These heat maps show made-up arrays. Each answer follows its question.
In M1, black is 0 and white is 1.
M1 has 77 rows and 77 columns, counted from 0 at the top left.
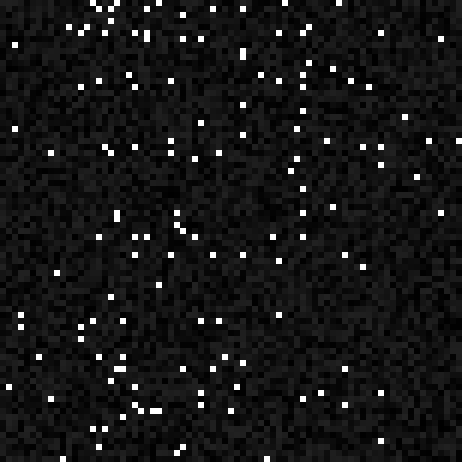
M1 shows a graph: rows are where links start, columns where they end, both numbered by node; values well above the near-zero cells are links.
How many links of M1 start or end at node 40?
7
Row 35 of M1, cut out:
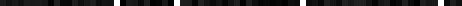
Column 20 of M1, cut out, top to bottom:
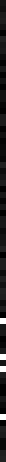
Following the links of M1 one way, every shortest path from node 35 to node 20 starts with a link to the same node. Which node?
node 29
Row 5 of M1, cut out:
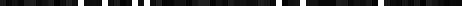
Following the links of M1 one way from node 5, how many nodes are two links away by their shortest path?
6
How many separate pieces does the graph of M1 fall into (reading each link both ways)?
5
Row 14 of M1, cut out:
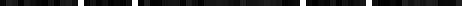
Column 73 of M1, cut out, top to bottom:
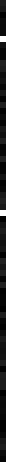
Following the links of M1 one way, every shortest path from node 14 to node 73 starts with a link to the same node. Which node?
node 61
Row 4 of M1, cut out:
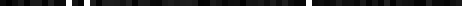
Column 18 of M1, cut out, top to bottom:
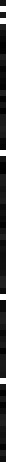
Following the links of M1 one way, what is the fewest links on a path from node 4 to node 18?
6
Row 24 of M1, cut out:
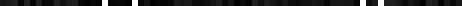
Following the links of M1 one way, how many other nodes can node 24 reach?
7
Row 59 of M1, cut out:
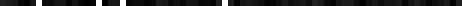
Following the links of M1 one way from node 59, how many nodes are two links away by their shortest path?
5
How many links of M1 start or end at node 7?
1
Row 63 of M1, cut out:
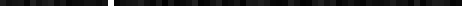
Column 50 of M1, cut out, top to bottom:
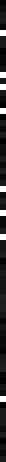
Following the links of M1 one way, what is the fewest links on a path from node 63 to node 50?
2
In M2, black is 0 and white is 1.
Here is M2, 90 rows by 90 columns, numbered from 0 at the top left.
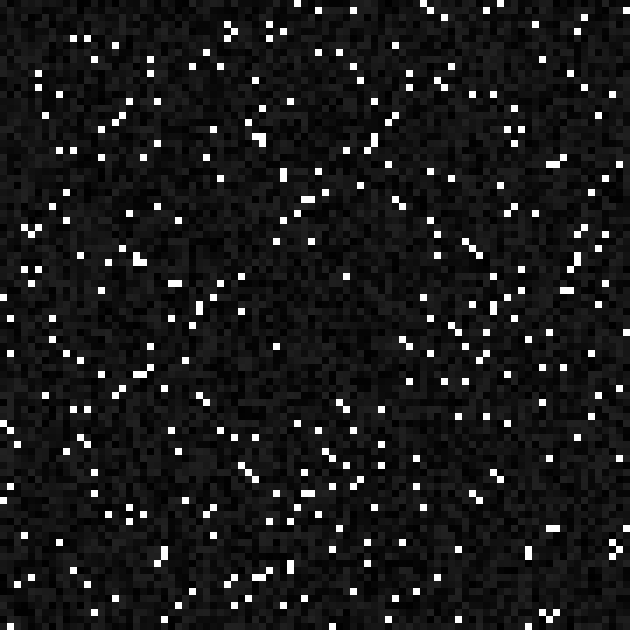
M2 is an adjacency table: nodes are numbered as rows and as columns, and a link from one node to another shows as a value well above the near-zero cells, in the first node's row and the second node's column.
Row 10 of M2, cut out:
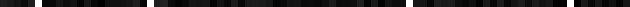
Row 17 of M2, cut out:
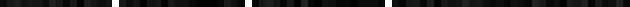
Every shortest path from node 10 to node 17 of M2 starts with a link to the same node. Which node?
node 21
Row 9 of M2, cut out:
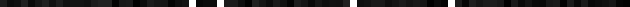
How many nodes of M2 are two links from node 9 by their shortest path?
7
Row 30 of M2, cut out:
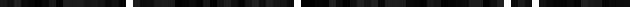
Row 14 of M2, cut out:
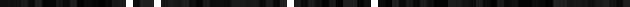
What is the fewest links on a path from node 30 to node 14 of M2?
2
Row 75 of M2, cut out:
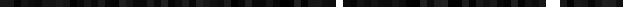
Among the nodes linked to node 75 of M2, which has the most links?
node 78
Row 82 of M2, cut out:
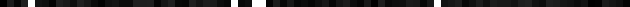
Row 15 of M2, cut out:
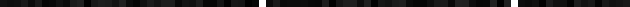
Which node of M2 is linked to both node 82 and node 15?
node 37
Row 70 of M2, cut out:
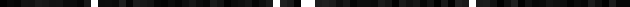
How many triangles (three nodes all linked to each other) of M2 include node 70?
2
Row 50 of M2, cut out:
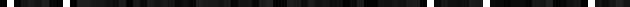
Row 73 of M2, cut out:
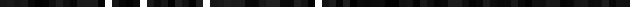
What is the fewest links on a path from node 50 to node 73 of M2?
3
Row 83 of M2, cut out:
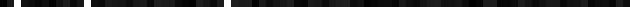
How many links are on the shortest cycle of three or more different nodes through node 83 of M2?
4
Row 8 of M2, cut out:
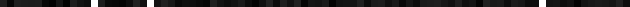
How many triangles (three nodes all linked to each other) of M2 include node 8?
0
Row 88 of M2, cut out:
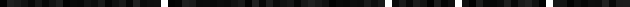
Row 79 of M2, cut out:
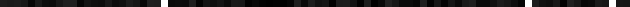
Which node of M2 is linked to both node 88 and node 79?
node 23
